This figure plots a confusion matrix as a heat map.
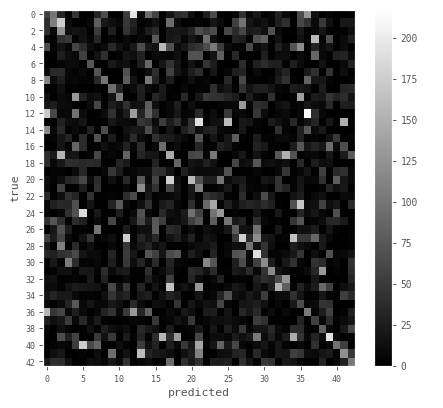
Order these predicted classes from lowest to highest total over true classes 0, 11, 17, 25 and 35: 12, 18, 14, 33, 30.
30, 18, 33, 14, 12
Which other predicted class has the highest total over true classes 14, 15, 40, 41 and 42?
21
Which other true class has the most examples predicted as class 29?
27
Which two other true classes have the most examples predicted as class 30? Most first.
3, 22
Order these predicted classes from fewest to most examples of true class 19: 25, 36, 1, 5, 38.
1, 36, 5, 38, 25
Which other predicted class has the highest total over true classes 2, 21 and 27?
11
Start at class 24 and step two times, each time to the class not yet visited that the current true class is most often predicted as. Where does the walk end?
37
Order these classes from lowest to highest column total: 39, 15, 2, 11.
39, 15, 11, 2
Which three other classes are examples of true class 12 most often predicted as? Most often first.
36, 0, 4
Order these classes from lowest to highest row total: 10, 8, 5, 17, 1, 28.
28, 5, 8, 10, 1, 17
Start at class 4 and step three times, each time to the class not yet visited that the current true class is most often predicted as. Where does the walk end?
34
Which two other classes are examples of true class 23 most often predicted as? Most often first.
35, 22
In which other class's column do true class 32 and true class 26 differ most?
33
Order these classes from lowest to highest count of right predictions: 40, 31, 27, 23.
40, 31, 23, 27
